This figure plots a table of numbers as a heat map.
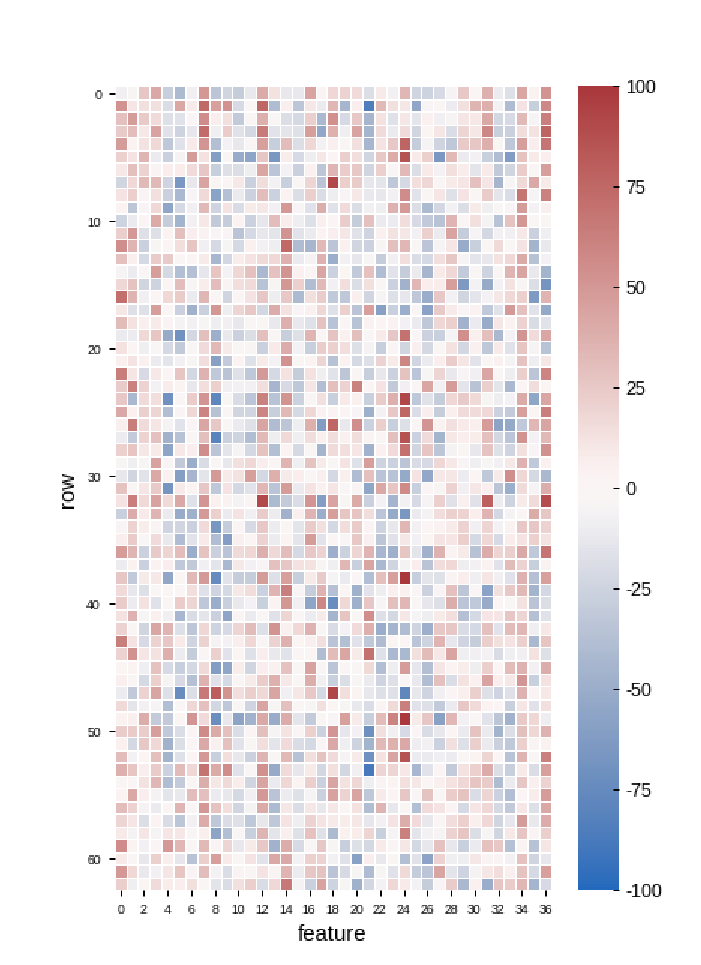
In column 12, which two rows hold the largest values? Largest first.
32, 1
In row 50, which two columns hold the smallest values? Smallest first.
21, 32
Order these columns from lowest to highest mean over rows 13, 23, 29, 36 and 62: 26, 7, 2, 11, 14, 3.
26, 2, 7, 11, 3, 14
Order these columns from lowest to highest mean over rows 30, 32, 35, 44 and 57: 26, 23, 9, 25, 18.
23, 9, 26, 25, 18
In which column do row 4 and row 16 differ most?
24
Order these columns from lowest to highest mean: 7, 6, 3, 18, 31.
6, 18, 31, 3, 7
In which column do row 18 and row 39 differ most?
13
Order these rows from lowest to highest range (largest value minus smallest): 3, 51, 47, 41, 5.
51, 41, 3, 5, 47
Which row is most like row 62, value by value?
39
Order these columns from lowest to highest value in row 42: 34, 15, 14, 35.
35, 14, 15, 34
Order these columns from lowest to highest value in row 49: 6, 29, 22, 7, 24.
29, 7, 22, 6, 24
